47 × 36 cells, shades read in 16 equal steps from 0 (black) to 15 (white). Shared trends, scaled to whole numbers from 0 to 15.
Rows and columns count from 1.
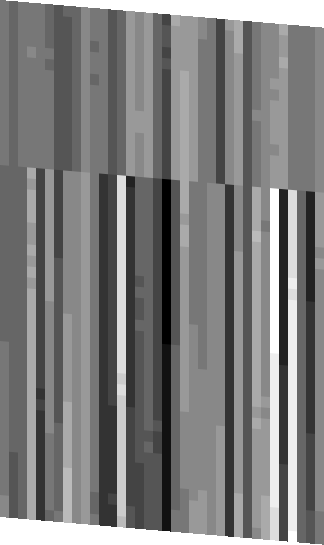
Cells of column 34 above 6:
15
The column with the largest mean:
31
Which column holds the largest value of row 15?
21
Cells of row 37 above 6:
19
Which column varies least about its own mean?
28
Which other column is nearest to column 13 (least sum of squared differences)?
18
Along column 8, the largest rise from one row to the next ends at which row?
16
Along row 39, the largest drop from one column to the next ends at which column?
32
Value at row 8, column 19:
4
